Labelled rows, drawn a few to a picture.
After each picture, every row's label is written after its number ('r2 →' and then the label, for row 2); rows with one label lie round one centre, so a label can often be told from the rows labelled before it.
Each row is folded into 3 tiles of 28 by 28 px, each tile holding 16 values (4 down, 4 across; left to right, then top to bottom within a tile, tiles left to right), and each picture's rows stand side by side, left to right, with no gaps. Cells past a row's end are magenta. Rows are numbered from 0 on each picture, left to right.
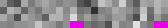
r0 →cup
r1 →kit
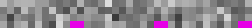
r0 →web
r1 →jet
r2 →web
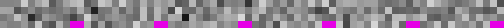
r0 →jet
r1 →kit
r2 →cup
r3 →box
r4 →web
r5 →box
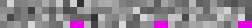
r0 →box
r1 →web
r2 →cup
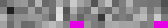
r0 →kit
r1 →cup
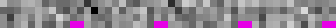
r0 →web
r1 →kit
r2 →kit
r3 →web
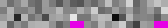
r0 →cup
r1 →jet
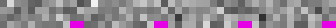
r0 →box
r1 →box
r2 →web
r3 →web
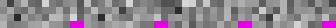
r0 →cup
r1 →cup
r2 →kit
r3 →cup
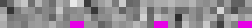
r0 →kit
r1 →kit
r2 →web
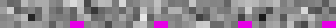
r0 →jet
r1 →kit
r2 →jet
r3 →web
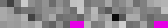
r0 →jet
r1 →jet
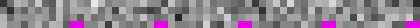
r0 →kit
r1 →box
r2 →web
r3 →kit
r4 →cup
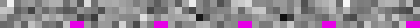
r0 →box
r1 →web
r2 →jet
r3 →jet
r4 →box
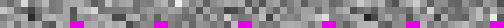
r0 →jet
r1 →jet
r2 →box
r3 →cup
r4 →jet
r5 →cup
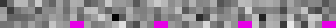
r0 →kit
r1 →jet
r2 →jet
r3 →web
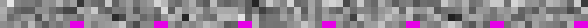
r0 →box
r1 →jet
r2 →cup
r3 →kit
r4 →cup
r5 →jet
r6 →box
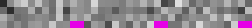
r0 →kit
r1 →box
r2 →box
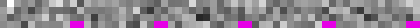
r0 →box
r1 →web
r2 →jet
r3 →box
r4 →jet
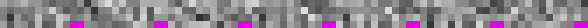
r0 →web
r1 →kit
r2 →jet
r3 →web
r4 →web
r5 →web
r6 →cup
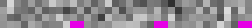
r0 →box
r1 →cup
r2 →kit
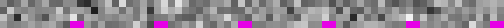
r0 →cup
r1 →kit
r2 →box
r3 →cup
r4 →cup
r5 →kit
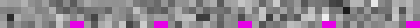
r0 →web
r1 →web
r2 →jet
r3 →cup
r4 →kit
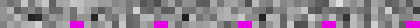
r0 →jet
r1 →web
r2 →cup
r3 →web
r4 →web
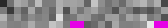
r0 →kit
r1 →box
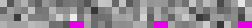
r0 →cup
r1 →kit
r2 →jet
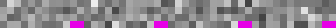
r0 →box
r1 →box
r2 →box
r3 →web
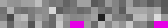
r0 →web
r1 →cup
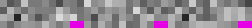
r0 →cup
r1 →web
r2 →cup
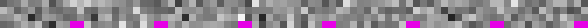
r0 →jet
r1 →web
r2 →cup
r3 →web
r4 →box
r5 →jet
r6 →box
